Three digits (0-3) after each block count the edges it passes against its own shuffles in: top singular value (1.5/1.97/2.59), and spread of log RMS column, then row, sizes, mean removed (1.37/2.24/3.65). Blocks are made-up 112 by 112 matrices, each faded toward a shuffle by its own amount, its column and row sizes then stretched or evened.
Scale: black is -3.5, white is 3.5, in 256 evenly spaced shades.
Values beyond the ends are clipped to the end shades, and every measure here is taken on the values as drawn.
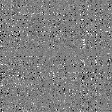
0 2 2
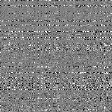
0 2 3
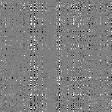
3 3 2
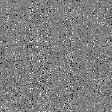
1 2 1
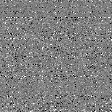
1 1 2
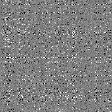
2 2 2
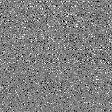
2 0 2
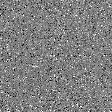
0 1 1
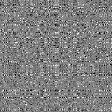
3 1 2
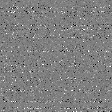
0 1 2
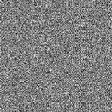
2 1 0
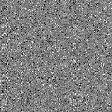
2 1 0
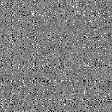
2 2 2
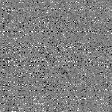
2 1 2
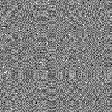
3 0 0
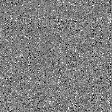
0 2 1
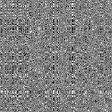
3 2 1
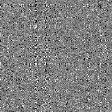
2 2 2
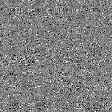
2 0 1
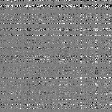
2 2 3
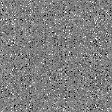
1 2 1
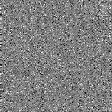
2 1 0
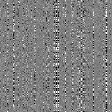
3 3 0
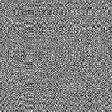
3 0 2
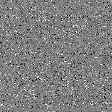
1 0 2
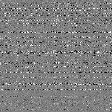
0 1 3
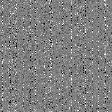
0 3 0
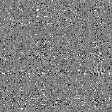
1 2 2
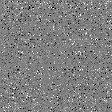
0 1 2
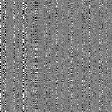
3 3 1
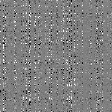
0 3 2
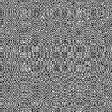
3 0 1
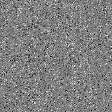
0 1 0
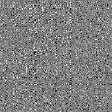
2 2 2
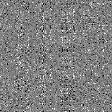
2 2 0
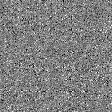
1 0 1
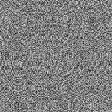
3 0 0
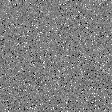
0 0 1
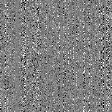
0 3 0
